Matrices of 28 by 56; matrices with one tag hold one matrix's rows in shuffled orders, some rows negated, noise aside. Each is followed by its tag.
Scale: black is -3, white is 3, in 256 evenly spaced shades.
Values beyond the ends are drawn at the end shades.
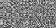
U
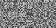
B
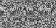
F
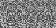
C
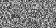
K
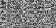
F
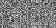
K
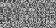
U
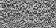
F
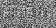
B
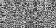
F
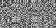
K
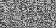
F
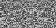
F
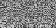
F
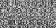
C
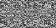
F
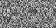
K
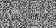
K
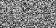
F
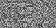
B
